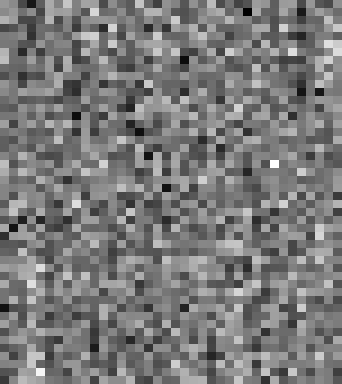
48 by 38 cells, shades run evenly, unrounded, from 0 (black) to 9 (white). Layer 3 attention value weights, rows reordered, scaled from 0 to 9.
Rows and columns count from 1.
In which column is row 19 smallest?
25
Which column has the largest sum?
27
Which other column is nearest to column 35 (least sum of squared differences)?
8
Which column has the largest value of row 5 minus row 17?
11
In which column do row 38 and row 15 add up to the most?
32
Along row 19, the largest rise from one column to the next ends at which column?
16
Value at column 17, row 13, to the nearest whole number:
6
